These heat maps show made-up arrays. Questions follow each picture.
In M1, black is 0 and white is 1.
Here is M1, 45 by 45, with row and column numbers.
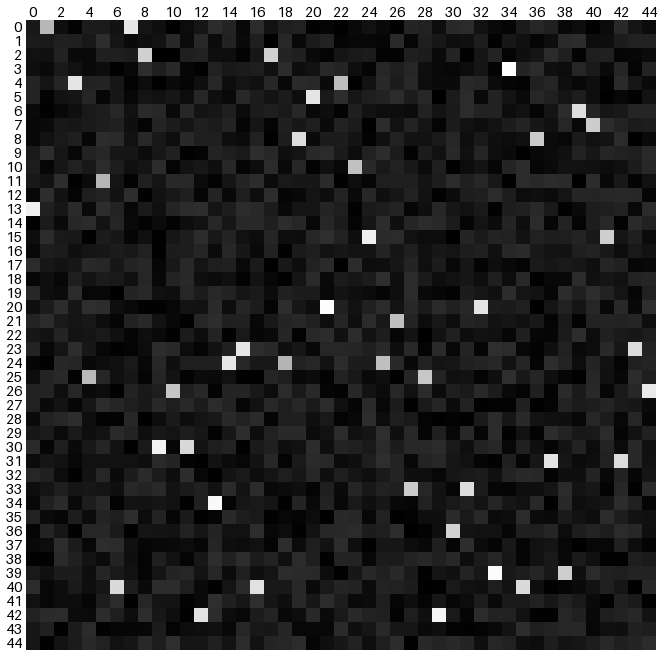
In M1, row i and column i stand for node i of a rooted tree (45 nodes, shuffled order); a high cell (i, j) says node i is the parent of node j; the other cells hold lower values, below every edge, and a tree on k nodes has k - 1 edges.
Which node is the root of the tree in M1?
2
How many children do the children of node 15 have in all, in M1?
3
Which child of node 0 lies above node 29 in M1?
7
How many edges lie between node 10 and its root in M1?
9
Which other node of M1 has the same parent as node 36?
19
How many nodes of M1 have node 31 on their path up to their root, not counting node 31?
4
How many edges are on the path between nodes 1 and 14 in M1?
8
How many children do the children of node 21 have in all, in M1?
2
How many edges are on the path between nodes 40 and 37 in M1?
5
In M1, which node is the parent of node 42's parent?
33
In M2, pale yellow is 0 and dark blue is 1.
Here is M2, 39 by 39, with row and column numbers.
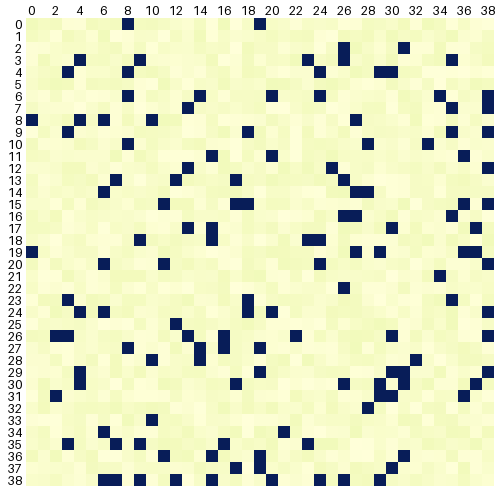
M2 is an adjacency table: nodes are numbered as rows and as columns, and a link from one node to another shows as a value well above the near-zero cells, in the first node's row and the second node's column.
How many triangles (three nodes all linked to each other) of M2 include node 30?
3
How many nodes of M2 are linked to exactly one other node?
5
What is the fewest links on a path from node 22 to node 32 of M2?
6
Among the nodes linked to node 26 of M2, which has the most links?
node 38
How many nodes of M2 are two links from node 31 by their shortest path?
8
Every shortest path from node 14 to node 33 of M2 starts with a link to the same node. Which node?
node 28
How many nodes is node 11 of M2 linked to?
3
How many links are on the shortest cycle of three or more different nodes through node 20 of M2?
3
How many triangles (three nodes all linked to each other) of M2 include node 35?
2
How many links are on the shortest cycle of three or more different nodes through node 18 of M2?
4
